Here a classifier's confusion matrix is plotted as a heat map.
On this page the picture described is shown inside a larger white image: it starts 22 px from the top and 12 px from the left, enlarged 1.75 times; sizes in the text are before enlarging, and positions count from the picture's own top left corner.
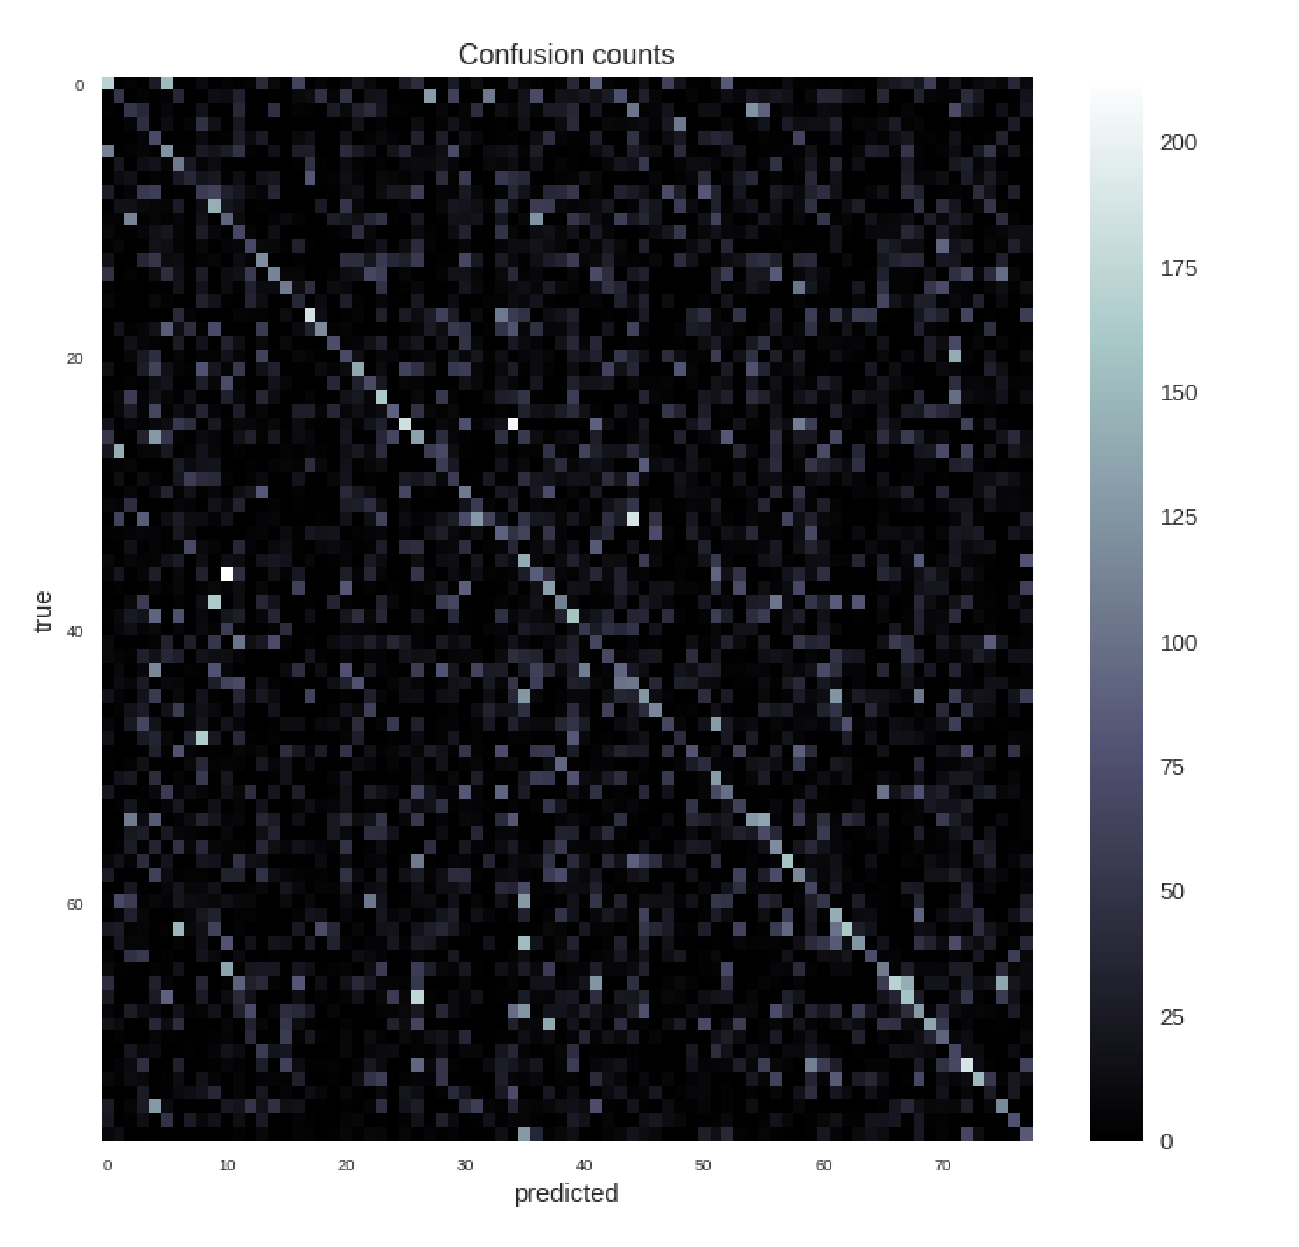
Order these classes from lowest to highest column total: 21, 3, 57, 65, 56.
57, 21, 3, 65, 56
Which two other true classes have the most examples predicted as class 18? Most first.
62, 1
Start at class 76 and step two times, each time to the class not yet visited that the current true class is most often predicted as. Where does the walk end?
0
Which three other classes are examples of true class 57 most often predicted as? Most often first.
26, 44, 45
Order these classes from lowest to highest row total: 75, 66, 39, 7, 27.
7, 75, 27, 39, 66
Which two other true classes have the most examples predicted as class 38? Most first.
50, 58
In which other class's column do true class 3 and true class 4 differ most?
48
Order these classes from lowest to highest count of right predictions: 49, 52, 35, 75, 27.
27, 49, 52, 75, 35
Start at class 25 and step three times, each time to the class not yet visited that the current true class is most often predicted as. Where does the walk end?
11
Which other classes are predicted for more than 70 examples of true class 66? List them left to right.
11, 16, 41, 67, 75
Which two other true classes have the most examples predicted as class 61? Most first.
45, 62
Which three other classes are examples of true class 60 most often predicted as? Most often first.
35, 22, 1
